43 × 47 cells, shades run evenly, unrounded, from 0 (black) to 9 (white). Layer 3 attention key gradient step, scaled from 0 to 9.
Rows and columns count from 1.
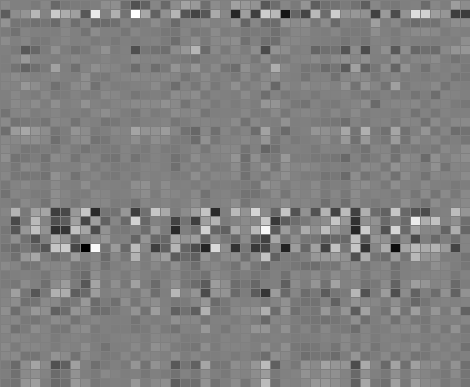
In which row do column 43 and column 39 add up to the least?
24
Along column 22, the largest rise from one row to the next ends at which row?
25
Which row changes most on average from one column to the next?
28
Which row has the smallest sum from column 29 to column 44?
6
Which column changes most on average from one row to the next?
27
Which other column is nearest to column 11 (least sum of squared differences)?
19
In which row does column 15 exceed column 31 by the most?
2
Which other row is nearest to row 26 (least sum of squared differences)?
41
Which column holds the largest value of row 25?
42
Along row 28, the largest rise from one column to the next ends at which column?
10
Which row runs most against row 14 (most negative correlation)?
15
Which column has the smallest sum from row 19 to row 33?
9
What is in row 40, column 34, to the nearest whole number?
4
